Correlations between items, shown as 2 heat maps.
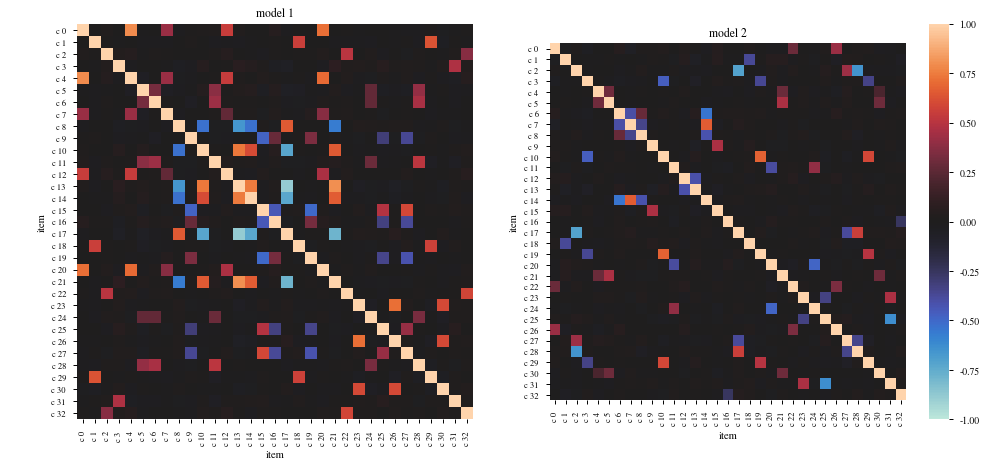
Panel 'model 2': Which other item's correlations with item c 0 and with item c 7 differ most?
c 14
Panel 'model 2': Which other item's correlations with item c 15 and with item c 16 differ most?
c 9
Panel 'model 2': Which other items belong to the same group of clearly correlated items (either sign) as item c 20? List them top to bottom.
c 11, c 24
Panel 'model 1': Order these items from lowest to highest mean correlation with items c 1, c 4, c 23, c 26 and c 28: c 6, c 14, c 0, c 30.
c 14, c 6, c 0, c 30
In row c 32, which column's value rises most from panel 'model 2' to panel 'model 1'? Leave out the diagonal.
c 22
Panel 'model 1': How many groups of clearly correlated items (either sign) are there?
8
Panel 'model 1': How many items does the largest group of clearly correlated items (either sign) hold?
6
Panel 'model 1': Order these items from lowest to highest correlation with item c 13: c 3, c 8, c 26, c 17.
c 17, c 8, c 26, c 3
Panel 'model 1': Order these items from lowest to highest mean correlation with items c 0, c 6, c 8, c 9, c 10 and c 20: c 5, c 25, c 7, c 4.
c 25, c 5, c 7, c 4
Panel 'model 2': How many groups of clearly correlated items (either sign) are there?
11
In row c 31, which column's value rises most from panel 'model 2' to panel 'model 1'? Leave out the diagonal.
c 25
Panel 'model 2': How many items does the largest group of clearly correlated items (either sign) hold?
4
